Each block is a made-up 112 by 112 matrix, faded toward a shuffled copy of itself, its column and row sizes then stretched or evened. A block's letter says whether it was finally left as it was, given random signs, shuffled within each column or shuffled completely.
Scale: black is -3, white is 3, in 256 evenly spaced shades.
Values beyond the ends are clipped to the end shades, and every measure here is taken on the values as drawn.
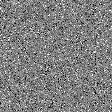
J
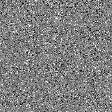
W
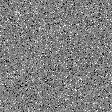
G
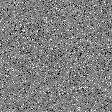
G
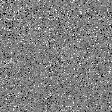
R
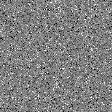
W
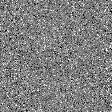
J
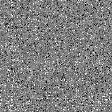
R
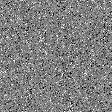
J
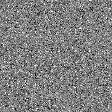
W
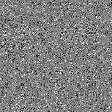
R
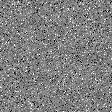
G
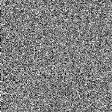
W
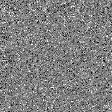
R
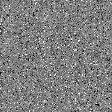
J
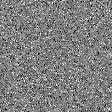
G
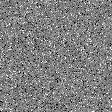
G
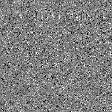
R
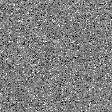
R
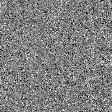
J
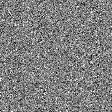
J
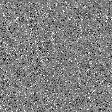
W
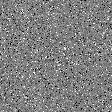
G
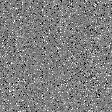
J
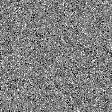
J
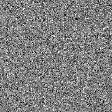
W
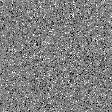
J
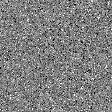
J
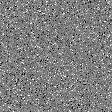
G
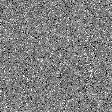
J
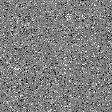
R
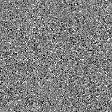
R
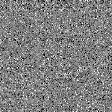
R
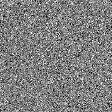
W
